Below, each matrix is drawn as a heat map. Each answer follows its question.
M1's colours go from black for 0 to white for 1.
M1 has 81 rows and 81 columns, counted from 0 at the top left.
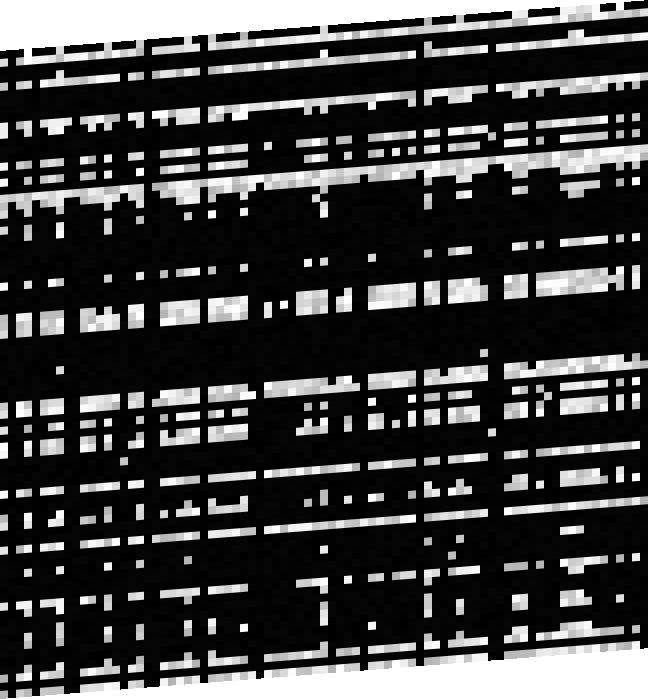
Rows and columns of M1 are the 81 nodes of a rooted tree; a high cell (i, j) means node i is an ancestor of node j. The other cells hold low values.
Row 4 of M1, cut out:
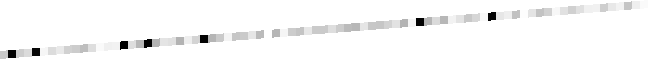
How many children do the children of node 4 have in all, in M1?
3
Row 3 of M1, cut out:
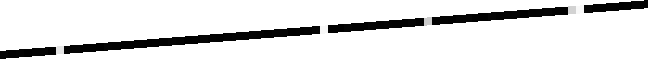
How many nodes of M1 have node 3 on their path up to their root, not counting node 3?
5
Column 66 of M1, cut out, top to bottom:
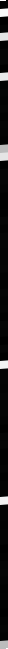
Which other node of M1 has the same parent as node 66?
55
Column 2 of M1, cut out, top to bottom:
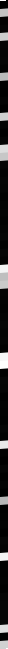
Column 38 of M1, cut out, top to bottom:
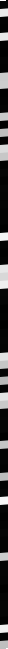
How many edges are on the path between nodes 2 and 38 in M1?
9
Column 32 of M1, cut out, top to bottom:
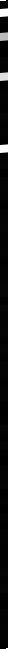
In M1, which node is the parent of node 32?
9
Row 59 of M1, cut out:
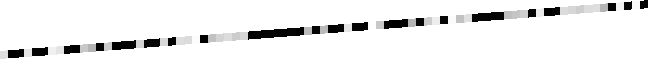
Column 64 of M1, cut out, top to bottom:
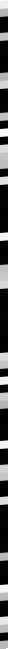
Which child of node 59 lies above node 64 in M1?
47
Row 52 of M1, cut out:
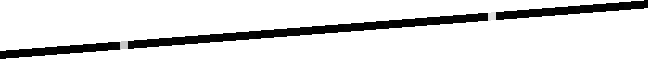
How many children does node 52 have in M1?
1
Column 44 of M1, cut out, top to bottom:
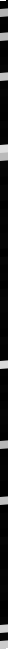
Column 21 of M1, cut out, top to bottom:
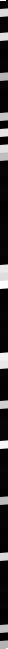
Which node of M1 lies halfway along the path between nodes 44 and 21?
33
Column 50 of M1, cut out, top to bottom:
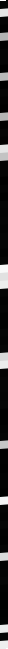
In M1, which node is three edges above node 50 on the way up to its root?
14
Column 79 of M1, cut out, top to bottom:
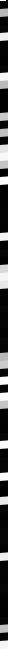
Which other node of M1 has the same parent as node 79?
58
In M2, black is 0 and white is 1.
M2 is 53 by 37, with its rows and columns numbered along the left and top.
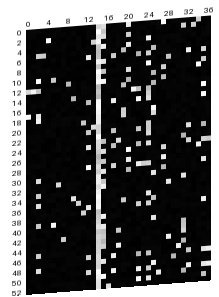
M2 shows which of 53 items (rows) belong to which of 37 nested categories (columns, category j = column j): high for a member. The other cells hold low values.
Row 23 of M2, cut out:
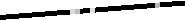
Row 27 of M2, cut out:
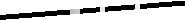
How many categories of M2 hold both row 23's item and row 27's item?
2
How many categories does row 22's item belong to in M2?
2
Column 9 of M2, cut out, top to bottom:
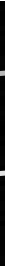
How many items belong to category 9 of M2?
2
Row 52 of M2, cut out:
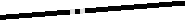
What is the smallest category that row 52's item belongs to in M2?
16
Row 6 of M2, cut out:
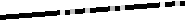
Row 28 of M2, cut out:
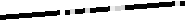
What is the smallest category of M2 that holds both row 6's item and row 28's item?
17
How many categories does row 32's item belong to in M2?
3
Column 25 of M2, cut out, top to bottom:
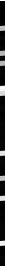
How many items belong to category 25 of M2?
9
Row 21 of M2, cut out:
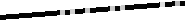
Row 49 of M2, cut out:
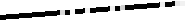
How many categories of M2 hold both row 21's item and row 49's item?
7
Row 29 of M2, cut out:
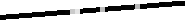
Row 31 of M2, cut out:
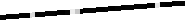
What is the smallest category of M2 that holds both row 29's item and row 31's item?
15
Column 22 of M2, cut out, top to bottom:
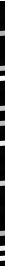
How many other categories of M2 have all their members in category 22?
6
